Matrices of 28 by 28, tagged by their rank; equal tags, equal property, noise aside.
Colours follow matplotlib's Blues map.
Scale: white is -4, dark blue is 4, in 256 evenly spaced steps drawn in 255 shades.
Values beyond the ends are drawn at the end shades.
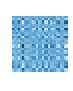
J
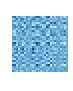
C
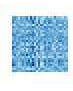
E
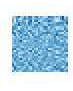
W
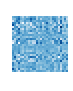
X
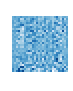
X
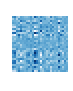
C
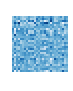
E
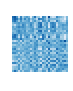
C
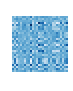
C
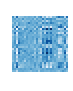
J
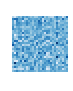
W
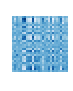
J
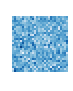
W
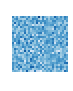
W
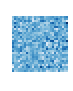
W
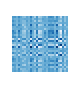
J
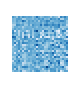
X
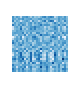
E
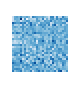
W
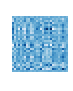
C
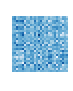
E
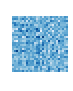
W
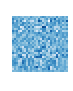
E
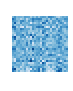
X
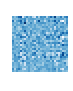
X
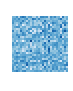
X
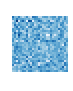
X
